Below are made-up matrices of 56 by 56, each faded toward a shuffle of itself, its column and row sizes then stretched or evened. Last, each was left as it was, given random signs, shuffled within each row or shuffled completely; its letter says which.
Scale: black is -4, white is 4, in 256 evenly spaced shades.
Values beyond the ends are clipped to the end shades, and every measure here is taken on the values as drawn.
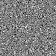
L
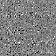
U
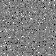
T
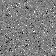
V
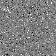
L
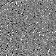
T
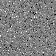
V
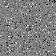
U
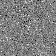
V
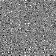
T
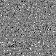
L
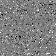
L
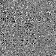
T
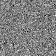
L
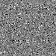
L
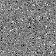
T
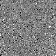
U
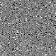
U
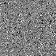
T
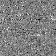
L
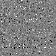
T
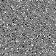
L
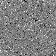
V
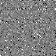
U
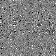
T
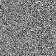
T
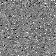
L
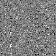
T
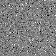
L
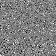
L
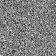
V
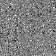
T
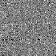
U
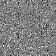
T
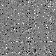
T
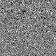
L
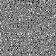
U
